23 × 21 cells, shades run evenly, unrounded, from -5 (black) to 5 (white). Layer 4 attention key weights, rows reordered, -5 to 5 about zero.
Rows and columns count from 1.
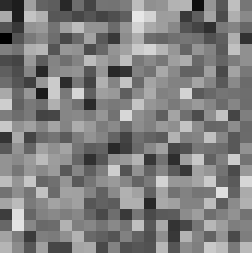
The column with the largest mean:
12
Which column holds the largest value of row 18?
19
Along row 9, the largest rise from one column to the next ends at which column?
5
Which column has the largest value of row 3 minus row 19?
13
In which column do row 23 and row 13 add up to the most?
18
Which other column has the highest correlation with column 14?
21
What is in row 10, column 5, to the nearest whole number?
2
